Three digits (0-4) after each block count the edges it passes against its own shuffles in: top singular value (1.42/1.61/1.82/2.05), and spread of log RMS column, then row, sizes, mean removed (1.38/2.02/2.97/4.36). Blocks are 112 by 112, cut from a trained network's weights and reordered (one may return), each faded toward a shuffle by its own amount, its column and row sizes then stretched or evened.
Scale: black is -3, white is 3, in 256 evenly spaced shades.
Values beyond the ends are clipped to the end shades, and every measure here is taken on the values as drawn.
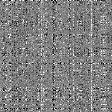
3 3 3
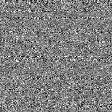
2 0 3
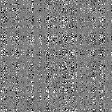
1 4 3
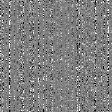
2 4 1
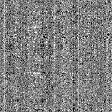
3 1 2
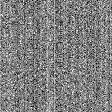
3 0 0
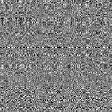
4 2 3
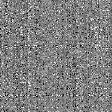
1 2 2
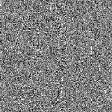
2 2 0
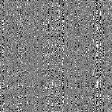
3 4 2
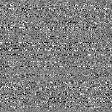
2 1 4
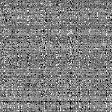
3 3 1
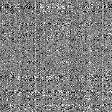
2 1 3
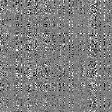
3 4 3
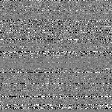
2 1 4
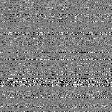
4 1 4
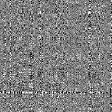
4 3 2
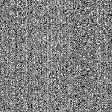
2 1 0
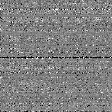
3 1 3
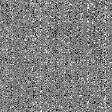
0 3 2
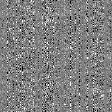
2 4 1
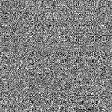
4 1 2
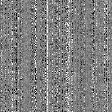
4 4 1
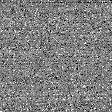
0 0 1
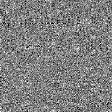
2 2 1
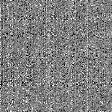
2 2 2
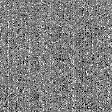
1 2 1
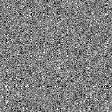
3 2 1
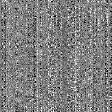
3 3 2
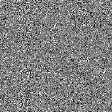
2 2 2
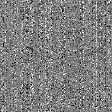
1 3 1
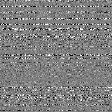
1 1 4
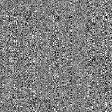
2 3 1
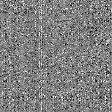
1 2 2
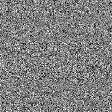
2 1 2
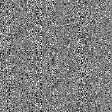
0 4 0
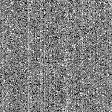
1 0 1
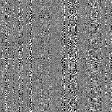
4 4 1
